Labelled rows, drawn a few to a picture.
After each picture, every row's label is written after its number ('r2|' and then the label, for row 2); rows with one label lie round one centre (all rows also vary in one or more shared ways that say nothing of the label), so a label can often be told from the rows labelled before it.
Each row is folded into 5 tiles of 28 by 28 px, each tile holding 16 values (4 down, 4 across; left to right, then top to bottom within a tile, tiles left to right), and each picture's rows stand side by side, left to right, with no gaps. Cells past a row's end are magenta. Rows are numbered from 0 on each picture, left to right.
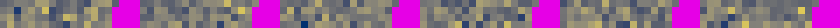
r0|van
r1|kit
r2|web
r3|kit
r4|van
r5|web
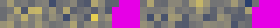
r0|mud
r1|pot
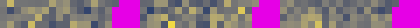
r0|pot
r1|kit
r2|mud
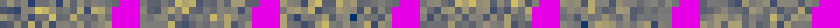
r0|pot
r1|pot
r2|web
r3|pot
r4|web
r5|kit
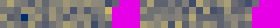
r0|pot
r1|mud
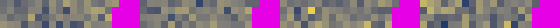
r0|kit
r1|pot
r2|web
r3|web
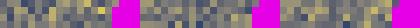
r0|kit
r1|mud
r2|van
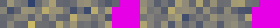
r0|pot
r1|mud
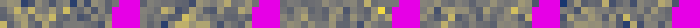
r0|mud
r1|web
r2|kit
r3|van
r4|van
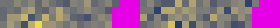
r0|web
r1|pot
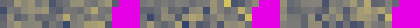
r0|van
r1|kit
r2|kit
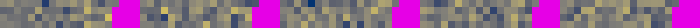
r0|kit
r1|pot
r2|van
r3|mud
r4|pot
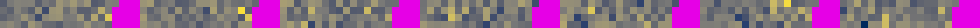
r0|kit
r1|kit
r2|mud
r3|van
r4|web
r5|kit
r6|web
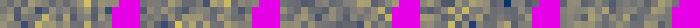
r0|web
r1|web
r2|kit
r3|pot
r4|van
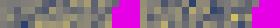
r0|web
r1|mud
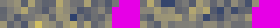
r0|web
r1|mud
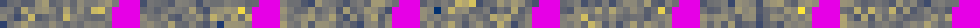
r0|van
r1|kit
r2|mud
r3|pot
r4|kit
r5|kit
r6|mud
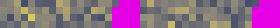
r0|van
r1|pot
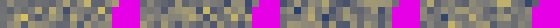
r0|kit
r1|mud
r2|van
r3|pot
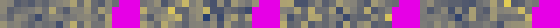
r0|kit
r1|mud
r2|mud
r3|kit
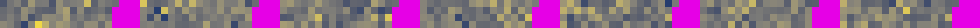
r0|web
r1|pot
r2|mud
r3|kit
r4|mud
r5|pot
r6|mud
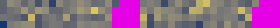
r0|van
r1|kit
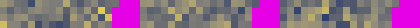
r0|kit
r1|pot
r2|van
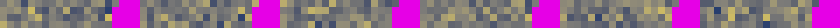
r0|mud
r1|kit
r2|pot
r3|mud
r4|kit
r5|van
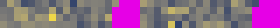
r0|mud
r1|pot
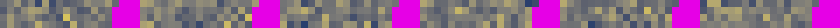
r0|van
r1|kit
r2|web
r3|pot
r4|mud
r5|van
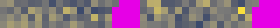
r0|mud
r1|kit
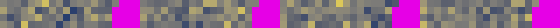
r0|mud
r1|kit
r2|pot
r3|mud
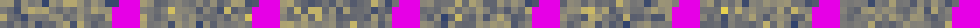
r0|pot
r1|mud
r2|mud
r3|pot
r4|van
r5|pot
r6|pot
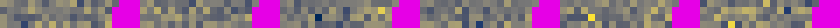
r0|web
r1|mud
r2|kit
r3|kit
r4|van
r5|pot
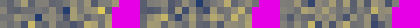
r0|kit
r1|kit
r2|pot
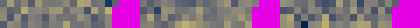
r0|pot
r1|web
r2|web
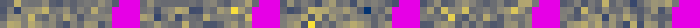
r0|van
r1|van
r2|pot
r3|van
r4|van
